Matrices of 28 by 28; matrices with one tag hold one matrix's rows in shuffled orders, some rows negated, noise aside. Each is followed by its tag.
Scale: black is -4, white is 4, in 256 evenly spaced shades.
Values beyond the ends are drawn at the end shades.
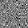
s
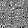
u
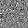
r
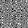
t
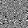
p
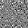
t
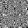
p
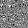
u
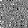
r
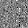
s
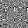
p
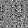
t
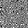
r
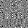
t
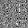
s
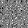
t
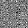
s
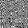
u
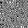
r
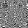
p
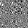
t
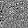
r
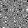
p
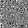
r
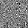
s
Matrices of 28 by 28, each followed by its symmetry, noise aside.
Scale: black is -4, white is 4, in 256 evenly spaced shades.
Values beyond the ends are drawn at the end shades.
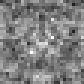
mirrored left to right.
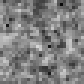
antisymmetric.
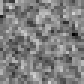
antisymmetric.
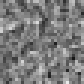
no symmetry.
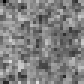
mirrored top to bottom.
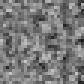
mirrored top to bottom.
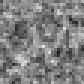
no symmetry.
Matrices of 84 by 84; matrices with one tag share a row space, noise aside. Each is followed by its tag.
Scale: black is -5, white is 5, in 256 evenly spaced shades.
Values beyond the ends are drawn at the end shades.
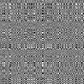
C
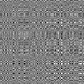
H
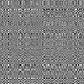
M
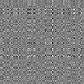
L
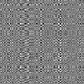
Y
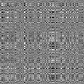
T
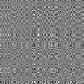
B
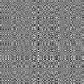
B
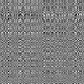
M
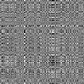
T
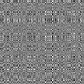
L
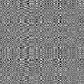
Y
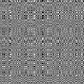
C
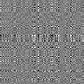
B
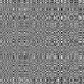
H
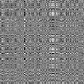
T
